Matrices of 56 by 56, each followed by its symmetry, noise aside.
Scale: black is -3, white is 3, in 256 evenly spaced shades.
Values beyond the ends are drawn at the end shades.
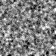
antisymmetric.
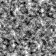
same after a half turn.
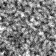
symmetric across the other diagonal.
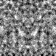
mirrored left to right.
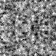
mirrored top to bottom.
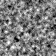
symmetric across the other diagonal.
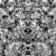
mirrored left to right.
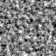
antisymmetric.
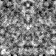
mirrored left to right.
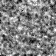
no symmetry.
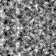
mirrored top to bottom.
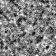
symmetric.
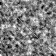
symmetric across the other diagonal.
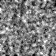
no symmetry.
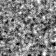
antisymmetric.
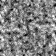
same after a half turn.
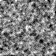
symmetric.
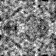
mirrored top to bottom.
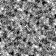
same after a half turn.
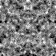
mirrored left to right.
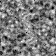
same after a half turn.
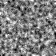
antisymmetric.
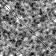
symmetric.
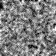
no symmetry.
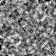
symmetric.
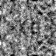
mirrored top to bottom.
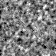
no symmetry.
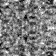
mirrored top to bottom.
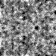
mirrored top to bottom.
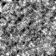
symmetric.
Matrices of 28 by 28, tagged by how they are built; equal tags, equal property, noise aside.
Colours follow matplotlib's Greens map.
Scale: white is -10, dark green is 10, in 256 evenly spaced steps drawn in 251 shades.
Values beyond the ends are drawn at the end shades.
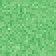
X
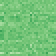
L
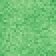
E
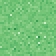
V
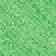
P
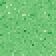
V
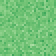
X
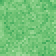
E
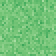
X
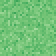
X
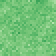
E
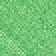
P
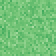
X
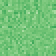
L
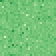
V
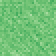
P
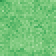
E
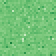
V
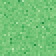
V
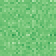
L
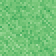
P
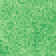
E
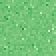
V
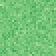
X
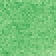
E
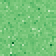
V
